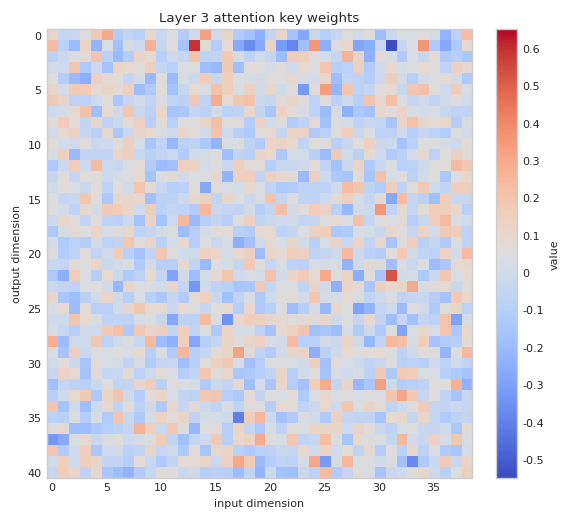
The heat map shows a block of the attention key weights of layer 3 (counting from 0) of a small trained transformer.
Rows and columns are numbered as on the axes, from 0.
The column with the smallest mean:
11
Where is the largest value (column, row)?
13, 1
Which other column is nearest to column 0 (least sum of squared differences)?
34
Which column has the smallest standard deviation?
35
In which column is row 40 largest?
25
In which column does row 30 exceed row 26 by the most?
16
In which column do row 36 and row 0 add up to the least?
19
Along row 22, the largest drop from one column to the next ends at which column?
32
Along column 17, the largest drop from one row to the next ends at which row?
40
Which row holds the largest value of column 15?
6
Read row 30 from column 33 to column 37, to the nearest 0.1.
-0.1 -0.1 0 -0.1 0
